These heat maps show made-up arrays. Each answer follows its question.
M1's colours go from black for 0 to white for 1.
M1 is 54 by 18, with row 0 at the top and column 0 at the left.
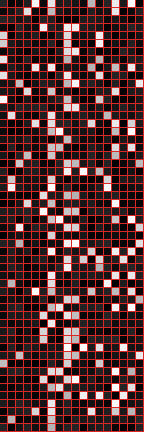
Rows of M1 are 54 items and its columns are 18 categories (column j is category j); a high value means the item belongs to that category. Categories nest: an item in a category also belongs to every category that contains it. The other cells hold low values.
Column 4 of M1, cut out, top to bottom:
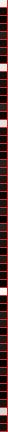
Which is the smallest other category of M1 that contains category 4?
11
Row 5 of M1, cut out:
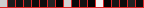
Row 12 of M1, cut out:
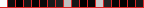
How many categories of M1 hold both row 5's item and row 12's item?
3
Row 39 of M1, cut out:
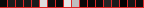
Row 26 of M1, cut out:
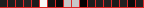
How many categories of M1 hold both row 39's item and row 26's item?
3
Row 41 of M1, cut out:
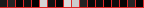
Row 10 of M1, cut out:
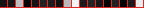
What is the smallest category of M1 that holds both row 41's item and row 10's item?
9
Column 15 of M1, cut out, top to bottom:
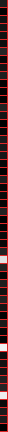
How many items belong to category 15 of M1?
3
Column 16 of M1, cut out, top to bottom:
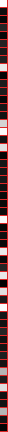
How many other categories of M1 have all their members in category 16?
3
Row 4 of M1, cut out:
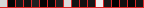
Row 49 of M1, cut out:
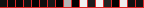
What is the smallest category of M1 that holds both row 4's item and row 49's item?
12
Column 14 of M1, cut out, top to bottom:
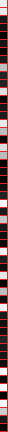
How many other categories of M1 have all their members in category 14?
5
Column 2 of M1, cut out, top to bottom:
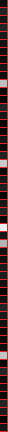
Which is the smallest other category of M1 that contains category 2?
17
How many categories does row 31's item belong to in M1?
4
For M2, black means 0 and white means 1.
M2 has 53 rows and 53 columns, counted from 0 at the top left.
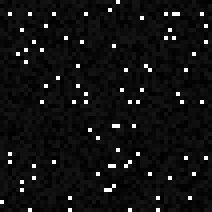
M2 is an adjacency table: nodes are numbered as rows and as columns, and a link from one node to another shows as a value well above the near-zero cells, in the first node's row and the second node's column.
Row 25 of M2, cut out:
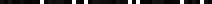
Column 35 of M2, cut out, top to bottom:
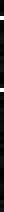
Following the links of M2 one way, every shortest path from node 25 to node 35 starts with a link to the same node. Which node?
node 32
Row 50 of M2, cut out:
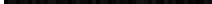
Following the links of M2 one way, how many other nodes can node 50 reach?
2
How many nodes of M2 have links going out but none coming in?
10
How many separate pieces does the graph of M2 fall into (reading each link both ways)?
2
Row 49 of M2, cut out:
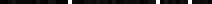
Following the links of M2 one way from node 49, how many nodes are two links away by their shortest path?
7
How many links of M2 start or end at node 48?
2
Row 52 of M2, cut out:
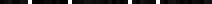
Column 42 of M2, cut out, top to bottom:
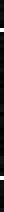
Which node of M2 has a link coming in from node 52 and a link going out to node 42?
node 7
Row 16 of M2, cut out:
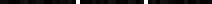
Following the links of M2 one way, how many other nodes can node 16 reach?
3
